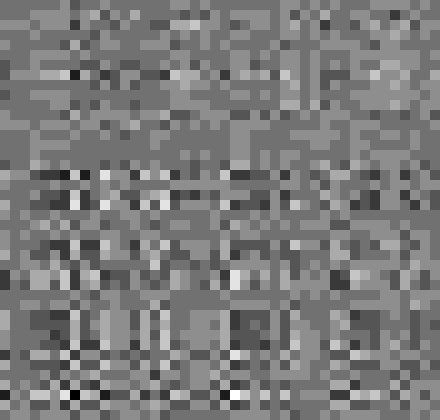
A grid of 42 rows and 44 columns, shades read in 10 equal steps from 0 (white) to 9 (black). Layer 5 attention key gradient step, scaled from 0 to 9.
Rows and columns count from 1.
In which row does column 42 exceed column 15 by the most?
21
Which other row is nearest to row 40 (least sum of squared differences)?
28
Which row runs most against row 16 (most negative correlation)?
12
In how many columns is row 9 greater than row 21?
12
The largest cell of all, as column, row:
8, 40
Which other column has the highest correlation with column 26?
6
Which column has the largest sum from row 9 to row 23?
9
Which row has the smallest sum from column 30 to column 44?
11
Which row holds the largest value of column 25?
18
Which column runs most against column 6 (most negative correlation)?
17
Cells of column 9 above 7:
1
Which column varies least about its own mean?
2
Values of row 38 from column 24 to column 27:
4 4 5 5
